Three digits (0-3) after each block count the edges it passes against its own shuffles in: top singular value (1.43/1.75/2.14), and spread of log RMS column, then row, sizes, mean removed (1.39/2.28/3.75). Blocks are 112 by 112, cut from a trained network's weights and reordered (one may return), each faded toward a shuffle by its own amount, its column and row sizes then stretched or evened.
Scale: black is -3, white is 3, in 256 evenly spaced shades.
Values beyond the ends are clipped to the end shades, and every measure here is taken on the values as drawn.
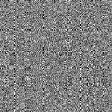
3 2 1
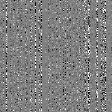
1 3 1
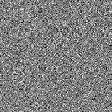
3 0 0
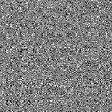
2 1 2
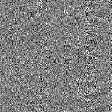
3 2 0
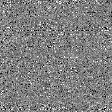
0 1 2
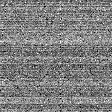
3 1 0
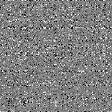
2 1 2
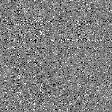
1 1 2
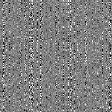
3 3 0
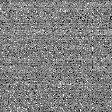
1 1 0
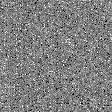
0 0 0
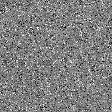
1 0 1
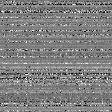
3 0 3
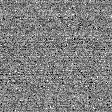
1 0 1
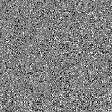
2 1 1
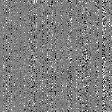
1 3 1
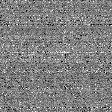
1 0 2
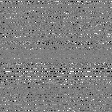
1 0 3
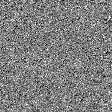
1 0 1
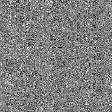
1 1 1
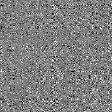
2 2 2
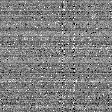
3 1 1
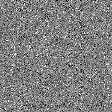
0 1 1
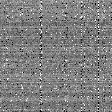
2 2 0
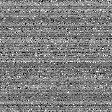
3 0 2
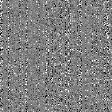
1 3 1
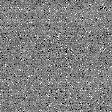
0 1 1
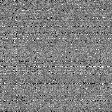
1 1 2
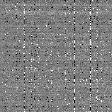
2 2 1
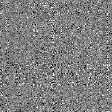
1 2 2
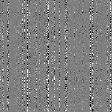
2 3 1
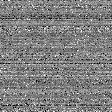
3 0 2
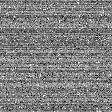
3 0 0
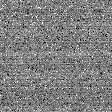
1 0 0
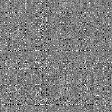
2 2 2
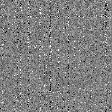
0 2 1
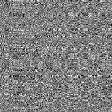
3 0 2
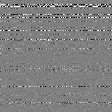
3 0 3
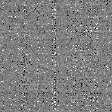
0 2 1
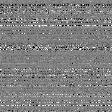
2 0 3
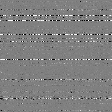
3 0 3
